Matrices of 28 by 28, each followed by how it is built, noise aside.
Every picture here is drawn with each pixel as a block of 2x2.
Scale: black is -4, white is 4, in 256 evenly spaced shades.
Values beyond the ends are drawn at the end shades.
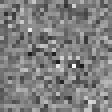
block diagonal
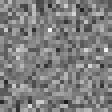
uneven rows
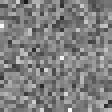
noise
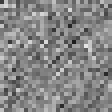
Hankel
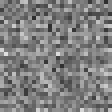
blocks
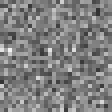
noise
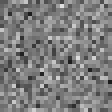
noise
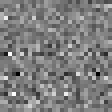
uneven rows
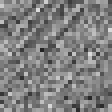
Hankel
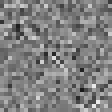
block diagonal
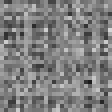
blocks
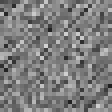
Hankel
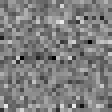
uneven rows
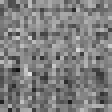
blocks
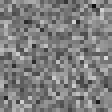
noise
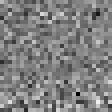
uneven rows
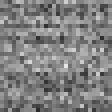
blocks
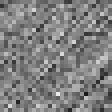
Hankel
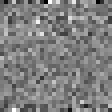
uneven rows
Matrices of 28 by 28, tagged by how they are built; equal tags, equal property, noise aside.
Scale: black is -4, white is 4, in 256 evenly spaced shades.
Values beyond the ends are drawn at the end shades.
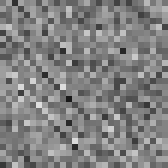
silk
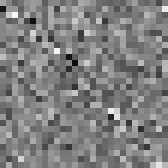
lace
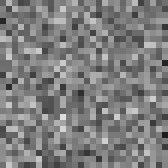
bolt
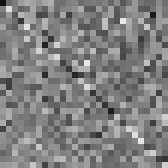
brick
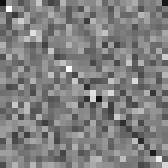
brick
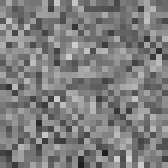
silk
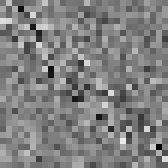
lace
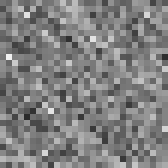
silk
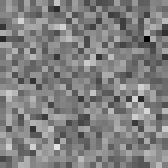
silk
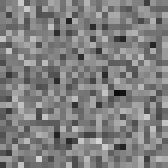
bolt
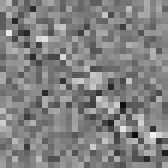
lace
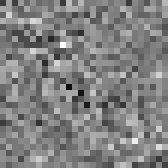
lace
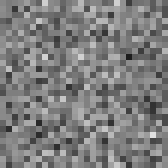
bolt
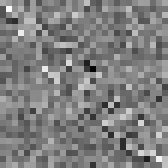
lace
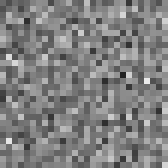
bolt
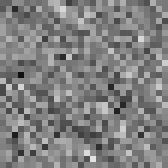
silk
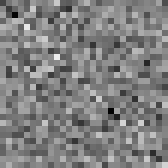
brick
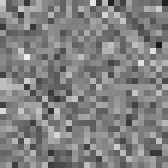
silk
